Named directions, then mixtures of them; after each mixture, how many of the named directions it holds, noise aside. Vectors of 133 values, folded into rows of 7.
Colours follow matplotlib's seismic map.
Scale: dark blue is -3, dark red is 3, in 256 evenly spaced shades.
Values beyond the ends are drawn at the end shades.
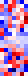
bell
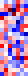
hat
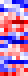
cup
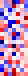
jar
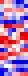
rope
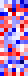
four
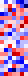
four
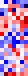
four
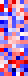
two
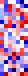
three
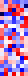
four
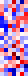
three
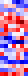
one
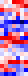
one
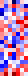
three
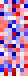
two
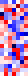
two
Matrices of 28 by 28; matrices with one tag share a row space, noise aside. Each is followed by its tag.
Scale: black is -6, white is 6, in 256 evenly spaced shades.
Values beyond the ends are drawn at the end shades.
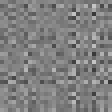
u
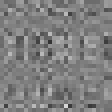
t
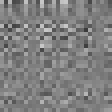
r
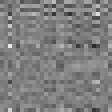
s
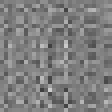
t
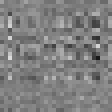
s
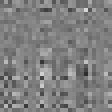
r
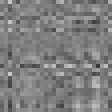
s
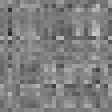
s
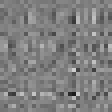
u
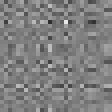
t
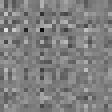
r
